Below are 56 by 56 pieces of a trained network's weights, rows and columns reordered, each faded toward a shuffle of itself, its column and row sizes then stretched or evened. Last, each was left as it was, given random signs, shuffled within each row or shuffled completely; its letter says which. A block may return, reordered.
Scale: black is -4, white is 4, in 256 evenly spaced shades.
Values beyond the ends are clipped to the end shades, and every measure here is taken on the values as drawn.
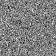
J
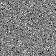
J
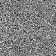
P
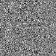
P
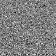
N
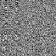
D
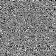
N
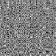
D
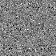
N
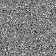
N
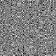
D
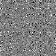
P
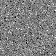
J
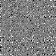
D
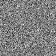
N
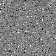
J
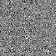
P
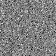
J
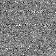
N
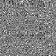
D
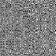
D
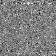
N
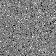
J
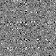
D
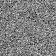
J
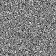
J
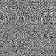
D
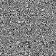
P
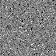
J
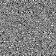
N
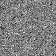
J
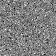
J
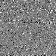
N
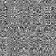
D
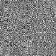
D
